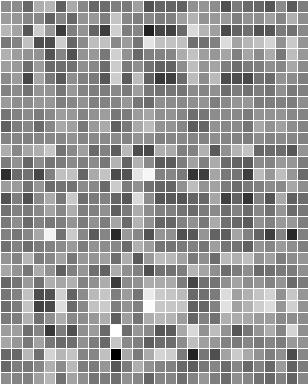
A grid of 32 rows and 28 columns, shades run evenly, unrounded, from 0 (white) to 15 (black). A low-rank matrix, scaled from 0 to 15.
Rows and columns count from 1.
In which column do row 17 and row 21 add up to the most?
23
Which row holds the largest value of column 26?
13
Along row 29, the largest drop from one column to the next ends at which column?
11
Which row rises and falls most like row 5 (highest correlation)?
2
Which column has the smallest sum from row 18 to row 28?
14
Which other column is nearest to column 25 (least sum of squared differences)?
17
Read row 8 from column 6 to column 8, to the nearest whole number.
8 6 7
